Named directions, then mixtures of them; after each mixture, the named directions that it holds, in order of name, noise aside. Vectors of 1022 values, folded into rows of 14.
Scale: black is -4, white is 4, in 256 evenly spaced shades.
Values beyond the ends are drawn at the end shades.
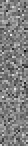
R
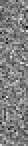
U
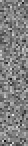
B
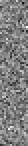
B, U.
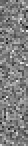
U.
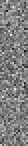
R.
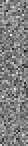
R.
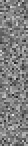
B, R.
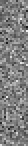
U.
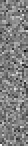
R, U.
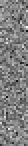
U.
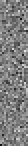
R, U.
